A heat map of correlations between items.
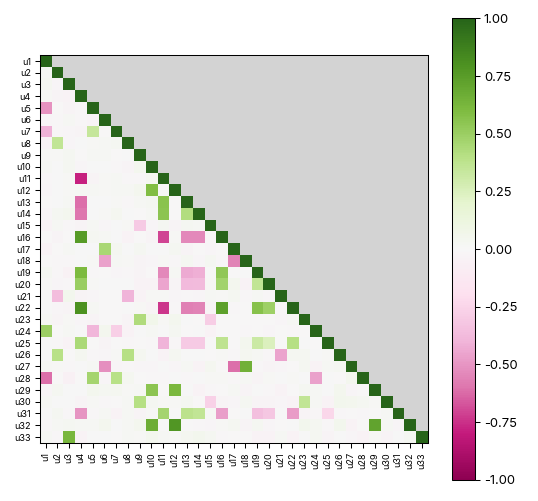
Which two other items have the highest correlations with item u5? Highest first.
u28, u7
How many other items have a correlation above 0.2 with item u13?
3
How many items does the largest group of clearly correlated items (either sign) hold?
10
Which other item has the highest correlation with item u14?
u11
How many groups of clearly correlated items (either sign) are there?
7
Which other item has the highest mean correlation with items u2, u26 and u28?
u8
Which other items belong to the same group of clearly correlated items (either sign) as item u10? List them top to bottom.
u12, u29, u32
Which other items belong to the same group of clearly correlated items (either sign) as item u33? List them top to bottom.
u3
